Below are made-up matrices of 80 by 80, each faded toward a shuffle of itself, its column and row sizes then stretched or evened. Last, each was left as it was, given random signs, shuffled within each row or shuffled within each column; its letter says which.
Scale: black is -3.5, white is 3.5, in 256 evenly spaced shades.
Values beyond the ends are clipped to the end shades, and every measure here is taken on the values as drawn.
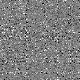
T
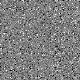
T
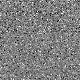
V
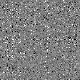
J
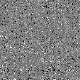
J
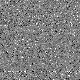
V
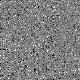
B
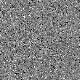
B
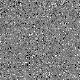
J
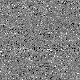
V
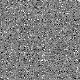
J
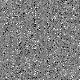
B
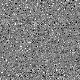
V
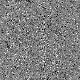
B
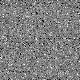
V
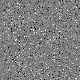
B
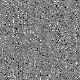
B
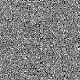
T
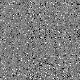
J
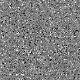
J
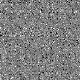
T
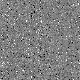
B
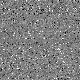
V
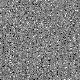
B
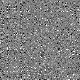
T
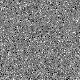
V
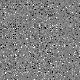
T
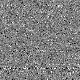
V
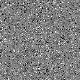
J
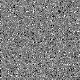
J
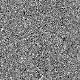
B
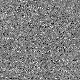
V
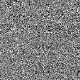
T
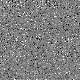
V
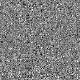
J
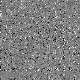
J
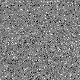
V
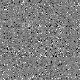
T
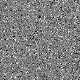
J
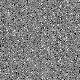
B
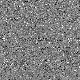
V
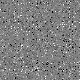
J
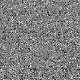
T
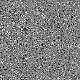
J
